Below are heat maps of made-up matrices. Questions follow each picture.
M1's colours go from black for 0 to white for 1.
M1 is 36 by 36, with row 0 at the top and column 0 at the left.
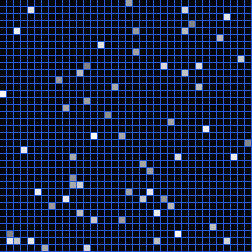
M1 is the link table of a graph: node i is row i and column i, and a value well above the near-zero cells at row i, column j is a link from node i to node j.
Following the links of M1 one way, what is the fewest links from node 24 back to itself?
6
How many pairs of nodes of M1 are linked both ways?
2
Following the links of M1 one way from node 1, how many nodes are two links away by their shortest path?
4
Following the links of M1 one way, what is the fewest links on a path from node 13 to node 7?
4
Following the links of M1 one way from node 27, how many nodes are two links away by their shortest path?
3
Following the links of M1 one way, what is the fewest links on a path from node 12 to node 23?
2
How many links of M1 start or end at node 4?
5
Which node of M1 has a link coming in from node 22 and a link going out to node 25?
node 33
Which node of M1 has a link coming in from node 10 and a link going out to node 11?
node 26
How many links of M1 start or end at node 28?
5
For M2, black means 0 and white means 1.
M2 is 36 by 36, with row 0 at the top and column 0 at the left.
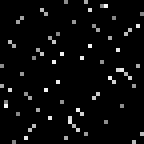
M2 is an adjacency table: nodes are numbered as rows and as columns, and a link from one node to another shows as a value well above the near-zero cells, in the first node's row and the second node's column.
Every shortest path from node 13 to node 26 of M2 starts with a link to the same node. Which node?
node 15
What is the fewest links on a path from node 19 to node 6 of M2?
5
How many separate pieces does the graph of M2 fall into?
2
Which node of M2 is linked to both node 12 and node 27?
node 9
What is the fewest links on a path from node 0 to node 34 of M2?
2
